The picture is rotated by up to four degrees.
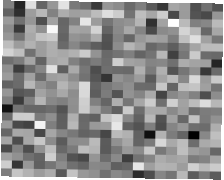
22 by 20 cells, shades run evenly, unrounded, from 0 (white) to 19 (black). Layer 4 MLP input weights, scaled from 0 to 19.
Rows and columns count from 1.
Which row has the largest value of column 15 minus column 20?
16
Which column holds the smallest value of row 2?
10
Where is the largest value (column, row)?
18, 17
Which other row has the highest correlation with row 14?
19
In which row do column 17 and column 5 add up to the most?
15
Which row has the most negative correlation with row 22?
21
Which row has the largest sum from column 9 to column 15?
1
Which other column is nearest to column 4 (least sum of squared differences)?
7
